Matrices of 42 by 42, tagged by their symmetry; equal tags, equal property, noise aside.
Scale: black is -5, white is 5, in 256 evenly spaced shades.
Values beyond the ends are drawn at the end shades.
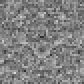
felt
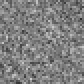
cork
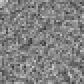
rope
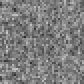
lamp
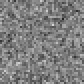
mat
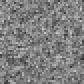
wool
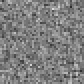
mat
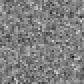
mat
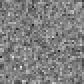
cork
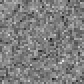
rope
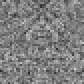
felt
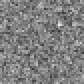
cork
